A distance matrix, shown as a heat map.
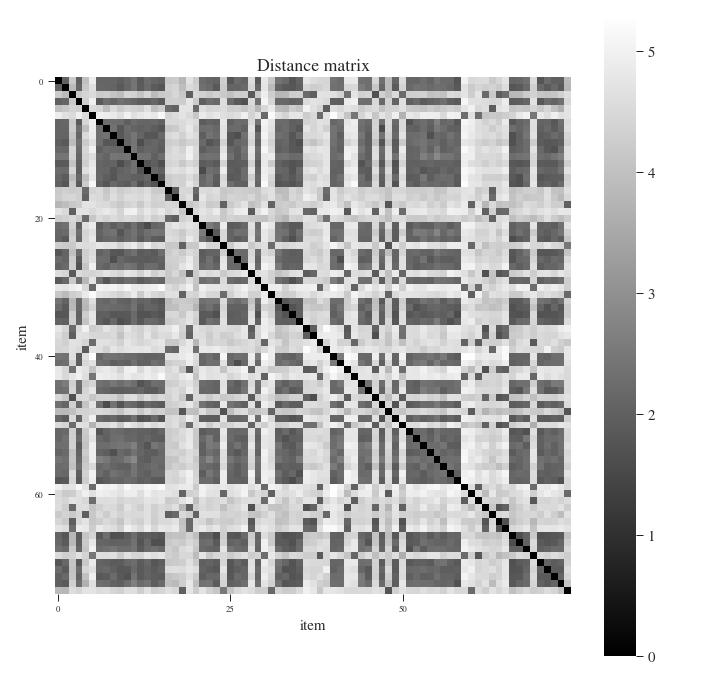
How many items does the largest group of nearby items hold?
45
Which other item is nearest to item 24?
48
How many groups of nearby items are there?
5
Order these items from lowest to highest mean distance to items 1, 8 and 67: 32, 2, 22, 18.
32, 22, 2, 18
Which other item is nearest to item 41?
26
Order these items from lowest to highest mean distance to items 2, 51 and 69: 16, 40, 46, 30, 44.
46, 44, 40, 30, 16
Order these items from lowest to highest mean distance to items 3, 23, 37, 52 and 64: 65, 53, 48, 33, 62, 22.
33, 22, 53, 62, 65, 48
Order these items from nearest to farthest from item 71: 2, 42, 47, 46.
47, 2, 46, 42
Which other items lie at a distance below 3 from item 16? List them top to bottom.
4, 17, 20, 39, 63
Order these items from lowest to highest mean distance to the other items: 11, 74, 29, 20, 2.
29, 11, 2, 20, 74
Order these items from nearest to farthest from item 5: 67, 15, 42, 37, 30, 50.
30, 50, 42, 37, 67, 15
